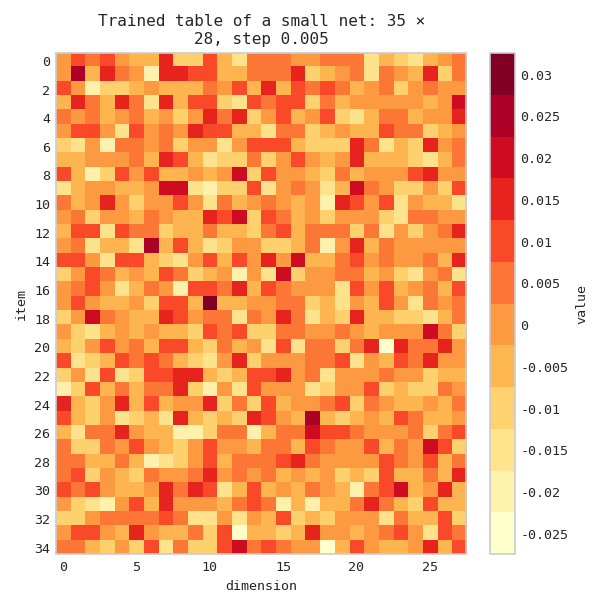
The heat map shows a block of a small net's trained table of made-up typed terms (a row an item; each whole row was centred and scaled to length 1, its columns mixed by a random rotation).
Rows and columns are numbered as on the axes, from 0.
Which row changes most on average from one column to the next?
20
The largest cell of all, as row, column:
17, 10
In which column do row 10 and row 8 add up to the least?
18
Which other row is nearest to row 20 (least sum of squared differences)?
32
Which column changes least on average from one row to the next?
21
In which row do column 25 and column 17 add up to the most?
27
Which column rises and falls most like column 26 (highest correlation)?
23
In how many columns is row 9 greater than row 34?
11
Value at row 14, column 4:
0.01
